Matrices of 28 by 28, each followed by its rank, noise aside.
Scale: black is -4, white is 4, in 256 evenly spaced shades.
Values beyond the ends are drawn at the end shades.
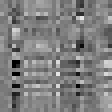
two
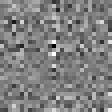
four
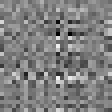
three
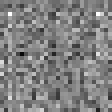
six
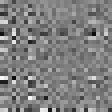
three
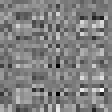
two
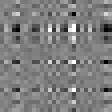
one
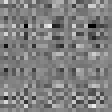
two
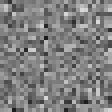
six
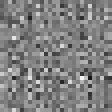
four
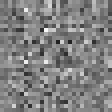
six
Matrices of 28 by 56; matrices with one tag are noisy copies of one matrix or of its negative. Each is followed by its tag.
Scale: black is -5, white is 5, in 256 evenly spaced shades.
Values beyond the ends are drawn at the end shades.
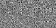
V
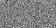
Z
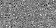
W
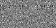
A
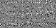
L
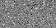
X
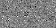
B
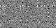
A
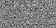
X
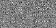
V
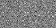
B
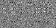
V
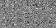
X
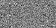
W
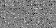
X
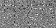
X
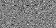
X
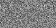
A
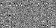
W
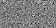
Z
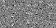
X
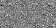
W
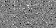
X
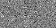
B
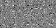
X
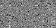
W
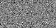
L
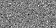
W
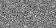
B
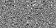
X
